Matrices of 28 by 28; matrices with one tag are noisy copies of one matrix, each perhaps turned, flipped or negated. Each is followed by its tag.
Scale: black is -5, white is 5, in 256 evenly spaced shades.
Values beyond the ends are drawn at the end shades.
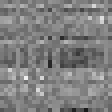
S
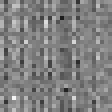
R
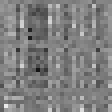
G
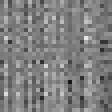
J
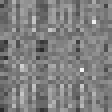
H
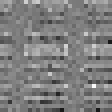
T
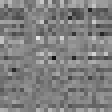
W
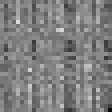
H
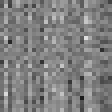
J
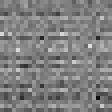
R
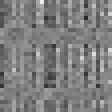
T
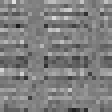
T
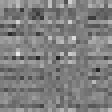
W
